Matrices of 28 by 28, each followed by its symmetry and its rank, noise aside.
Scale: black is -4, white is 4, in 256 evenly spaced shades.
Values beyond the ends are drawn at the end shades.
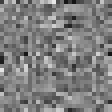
no symmetry, rank four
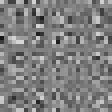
no symmetry, rank three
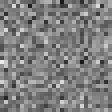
antisymmetric, rank six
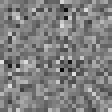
symmetric, rank six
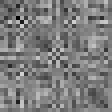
symmetric, rank three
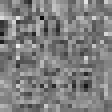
no symmetry, rank six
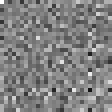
symmetric, rank six
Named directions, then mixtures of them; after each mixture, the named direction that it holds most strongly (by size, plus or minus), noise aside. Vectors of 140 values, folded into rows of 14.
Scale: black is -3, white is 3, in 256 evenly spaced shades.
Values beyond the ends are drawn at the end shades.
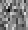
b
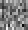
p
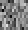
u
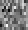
b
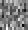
p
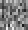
p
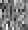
p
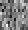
u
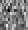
b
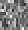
u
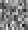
p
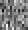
p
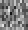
p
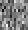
u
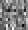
b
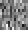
p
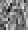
b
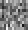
p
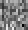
p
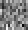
p
